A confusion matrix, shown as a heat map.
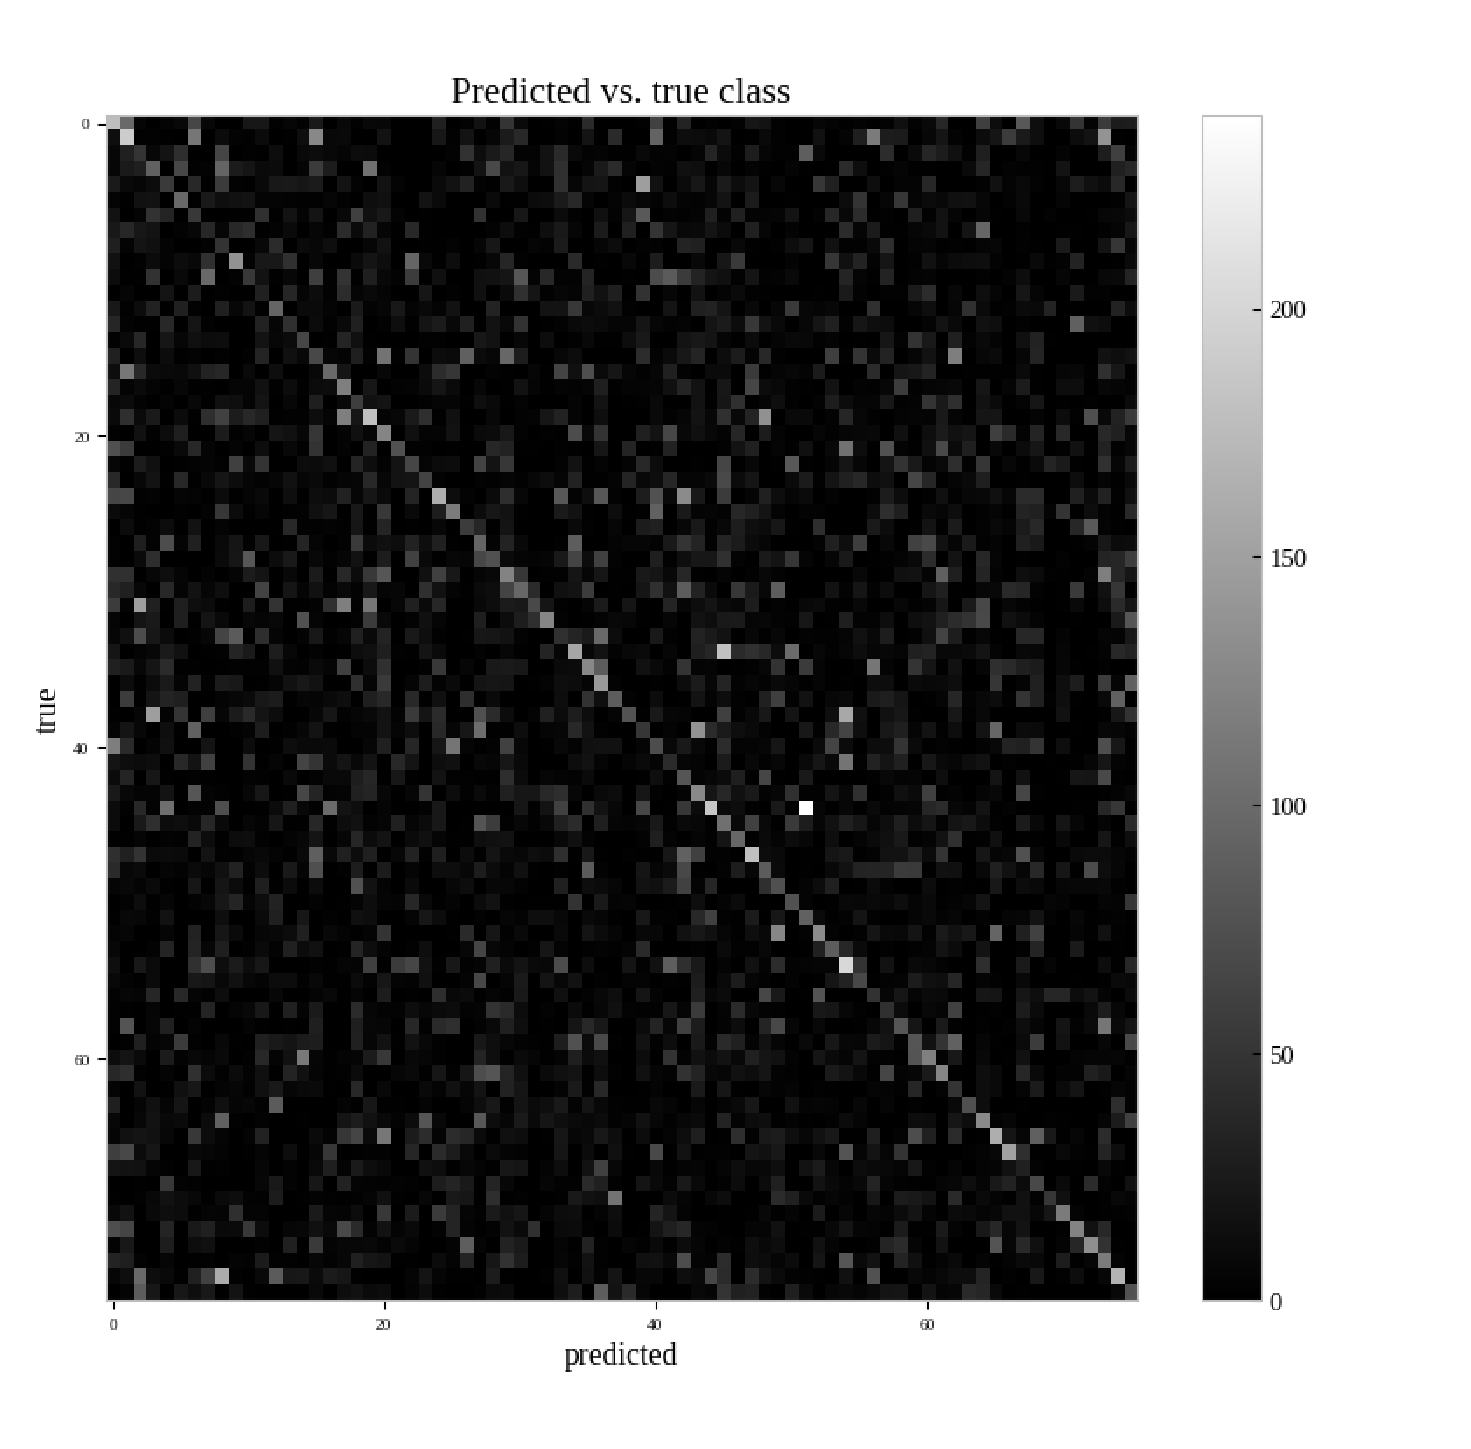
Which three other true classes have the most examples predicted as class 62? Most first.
15, 59, 57
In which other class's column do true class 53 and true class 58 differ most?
73
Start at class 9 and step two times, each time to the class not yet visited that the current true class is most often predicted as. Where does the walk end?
50
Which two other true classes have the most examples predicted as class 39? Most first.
4, 6
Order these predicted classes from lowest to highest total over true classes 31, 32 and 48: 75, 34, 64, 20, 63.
34, 20, 63, 75, 64
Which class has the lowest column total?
69
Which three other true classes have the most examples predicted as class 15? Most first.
1, 47, 48
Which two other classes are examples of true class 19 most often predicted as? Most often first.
48, 17
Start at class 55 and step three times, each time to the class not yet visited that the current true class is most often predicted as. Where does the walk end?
45
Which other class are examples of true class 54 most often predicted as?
41
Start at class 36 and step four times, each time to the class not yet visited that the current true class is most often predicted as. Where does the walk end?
44
